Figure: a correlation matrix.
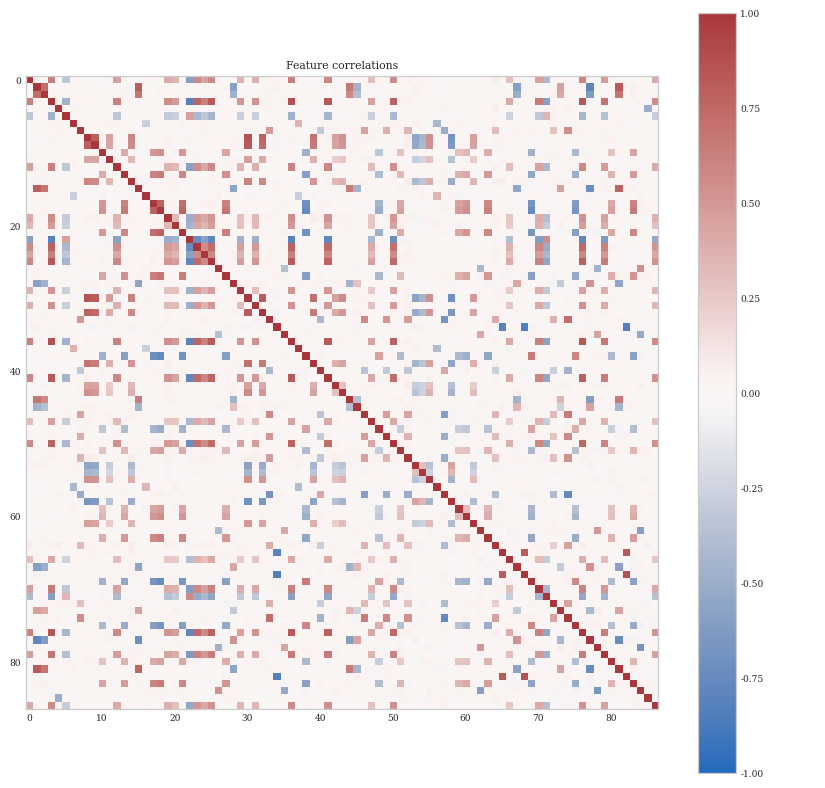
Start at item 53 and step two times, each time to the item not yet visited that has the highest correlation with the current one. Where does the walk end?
54
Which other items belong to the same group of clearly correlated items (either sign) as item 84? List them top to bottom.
26, 35, 62, 78
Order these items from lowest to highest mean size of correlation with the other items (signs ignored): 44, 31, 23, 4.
4, 44, 31, 23
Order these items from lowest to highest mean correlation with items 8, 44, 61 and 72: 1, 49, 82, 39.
82, 49, 1, 39
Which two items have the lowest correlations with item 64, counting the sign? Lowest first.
57, 40
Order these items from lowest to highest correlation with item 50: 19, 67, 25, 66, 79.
67, 66, 19, 79, 25
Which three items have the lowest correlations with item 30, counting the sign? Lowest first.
58, 53, 54
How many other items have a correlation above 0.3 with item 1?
5
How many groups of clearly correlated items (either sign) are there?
9
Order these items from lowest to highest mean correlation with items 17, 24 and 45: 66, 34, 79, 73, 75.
75, 73, 34, 66, 79
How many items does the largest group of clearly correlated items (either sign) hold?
22
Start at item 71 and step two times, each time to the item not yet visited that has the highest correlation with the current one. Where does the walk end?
5
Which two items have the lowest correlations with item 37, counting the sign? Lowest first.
56, 16
